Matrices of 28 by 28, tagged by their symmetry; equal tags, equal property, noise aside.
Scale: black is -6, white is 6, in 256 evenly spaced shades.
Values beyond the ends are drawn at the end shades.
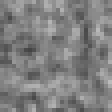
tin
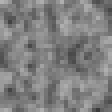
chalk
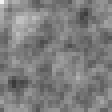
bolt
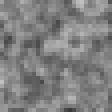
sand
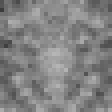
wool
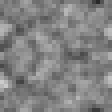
chalk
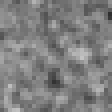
tin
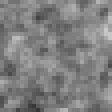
tin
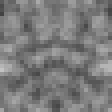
wool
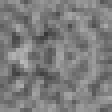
chalk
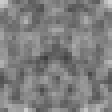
wool
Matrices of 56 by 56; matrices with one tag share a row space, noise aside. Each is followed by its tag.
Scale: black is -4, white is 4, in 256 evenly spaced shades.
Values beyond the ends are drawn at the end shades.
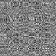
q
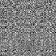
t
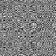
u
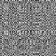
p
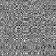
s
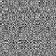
p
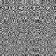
p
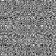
t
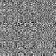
u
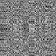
q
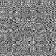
t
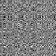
u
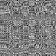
q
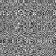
u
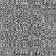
s
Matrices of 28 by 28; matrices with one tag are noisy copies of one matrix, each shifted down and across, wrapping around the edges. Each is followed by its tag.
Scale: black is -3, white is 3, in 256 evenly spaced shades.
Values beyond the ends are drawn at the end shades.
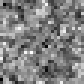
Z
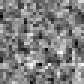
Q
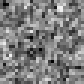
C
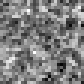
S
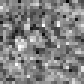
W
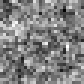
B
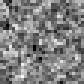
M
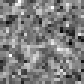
S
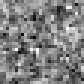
B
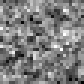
B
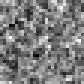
S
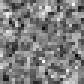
Q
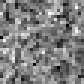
Z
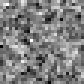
S
